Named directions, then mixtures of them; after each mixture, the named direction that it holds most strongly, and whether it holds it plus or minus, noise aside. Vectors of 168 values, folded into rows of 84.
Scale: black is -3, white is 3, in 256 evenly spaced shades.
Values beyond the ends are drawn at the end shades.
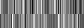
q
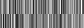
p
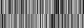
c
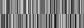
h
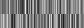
h, minus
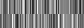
q, plus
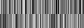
q, plus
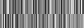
p, plus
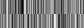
h, minus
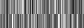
q, plus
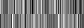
q, plus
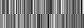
p, minus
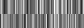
c, minus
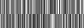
c, minus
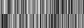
c, plus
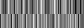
q, plus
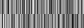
p, minus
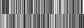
c, minus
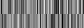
c, plus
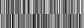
q, minus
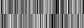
c, plus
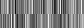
p, plus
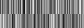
q, minus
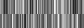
q, plus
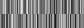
h, plus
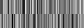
q, minus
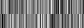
c, plus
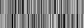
q, minus
